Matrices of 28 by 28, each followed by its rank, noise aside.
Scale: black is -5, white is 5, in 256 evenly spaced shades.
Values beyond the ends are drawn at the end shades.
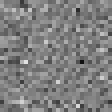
five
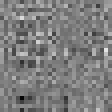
three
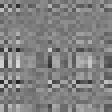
one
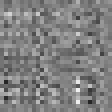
three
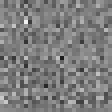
four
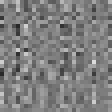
two
